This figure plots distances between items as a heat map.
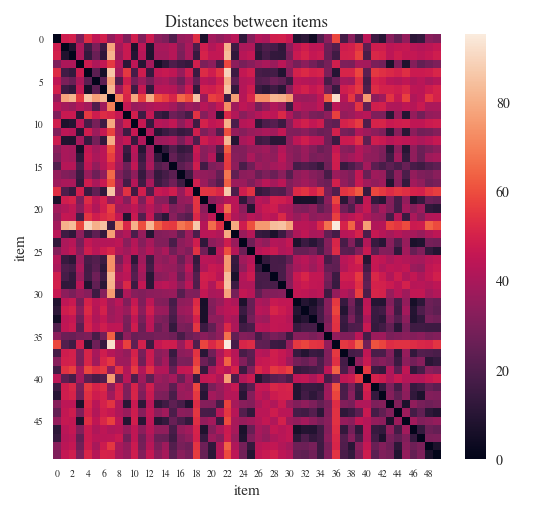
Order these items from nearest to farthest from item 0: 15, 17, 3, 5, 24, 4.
24, 15, 3, 17, 5, 4
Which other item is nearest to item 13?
3
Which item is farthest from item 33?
36
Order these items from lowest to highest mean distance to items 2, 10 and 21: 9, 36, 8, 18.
18, 36, 9, 8
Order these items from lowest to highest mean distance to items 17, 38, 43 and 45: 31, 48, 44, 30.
48, 44, 31, 30
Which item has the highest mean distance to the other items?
22
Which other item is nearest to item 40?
26
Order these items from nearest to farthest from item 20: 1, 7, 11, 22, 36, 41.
41, 11, 1, 36, 7, 22
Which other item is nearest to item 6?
4
